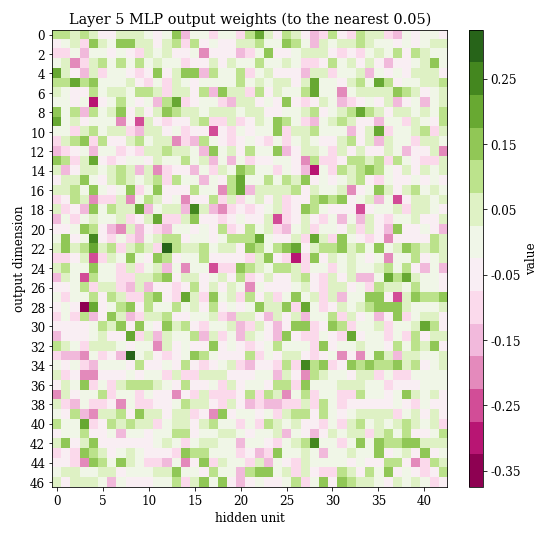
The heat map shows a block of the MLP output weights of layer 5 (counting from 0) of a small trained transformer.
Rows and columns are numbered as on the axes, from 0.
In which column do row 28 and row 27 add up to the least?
3
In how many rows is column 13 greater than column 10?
21
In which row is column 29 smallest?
43
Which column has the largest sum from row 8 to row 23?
4
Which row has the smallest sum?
38
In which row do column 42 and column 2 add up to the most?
5
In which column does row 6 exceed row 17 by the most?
37
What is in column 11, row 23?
0.15
